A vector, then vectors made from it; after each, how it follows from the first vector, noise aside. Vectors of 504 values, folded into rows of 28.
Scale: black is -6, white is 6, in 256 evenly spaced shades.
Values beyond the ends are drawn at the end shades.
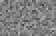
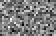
reversed, scaled up.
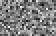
scaled up.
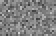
copied.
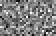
wrapped around, negated, scaled up.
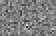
copied.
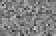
reversed.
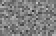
reversed.
